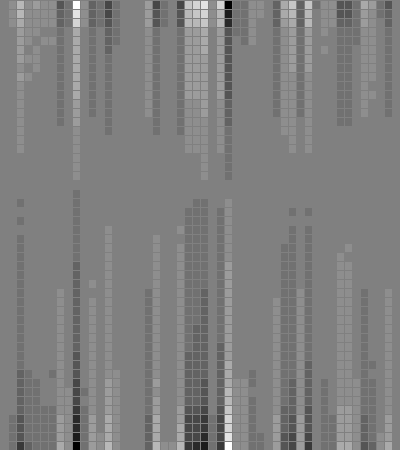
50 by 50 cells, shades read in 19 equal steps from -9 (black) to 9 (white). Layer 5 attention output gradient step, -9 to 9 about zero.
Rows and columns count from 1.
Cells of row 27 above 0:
3
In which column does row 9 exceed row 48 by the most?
10
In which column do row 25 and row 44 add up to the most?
29
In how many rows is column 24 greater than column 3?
6
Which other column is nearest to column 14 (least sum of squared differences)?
20
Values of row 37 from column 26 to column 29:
-2 0 -1 2
